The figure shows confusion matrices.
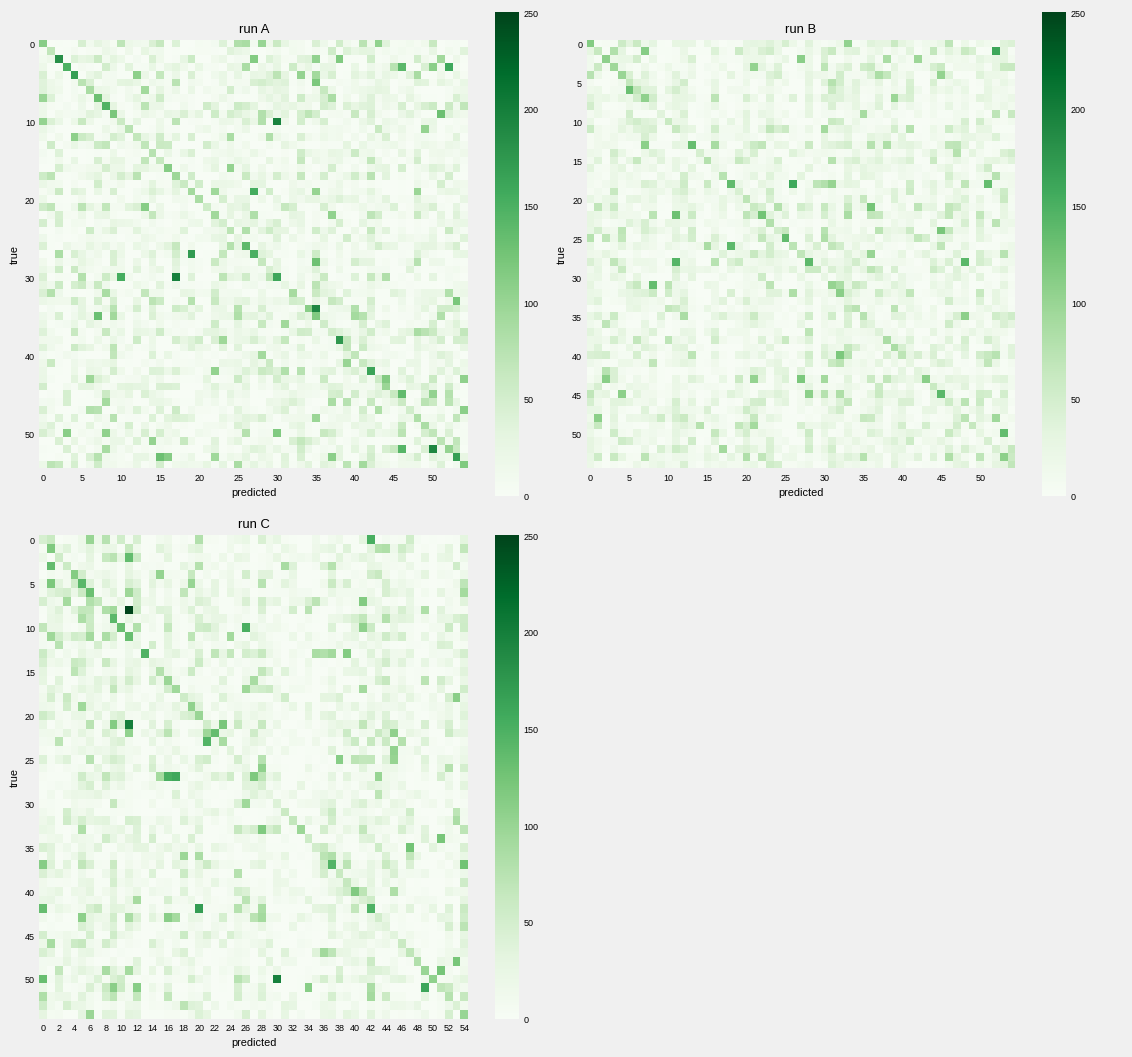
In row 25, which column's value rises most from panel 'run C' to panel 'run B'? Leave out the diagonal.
30
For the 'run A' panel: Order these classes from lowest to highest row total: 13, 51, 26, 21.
13, 51, 26, 21
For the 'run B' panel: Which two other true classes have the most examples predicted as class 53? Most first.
50, 27
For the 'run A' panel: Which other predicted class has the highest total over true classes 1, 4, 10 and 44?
30
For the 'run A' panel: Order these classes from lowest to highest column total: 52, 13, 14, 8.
13, 14, 52, 8
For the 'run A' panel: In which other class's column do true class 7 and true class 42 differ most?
22
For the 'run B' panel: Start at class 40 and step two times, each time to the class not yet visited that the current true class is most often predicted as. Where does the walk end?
26
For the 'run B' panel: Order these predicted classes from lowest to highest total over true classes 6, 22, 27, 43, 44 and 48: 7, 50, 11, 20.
7, 20, 50, 11
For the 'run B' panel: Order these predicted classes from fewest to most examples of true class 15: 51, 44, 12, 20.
12, 51, 20, 44
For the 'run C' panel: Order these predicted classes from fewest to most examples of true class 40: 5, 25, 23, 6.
23, 5, 6, 25
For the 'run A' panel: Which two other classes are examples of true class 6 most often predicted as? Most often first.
13, 36
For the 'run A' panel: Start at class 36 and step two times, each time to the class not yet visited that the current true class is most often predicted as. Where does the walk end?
35
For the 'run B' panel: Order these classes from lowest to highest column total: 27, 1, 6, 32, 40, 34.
27, 34, 40, 6, 1, 32
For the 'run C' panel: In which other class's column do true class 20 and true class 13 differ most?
39
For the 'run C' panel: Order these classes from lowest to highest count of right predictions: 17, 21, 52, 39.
21, 39, 52, 17
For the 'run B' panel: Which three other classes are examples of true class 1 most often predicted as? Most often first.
52, 7, 3
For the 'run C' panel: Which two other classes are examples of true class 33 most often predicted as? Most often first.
28, 5
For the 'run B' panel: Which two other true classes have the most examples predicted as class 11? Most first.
28, 22
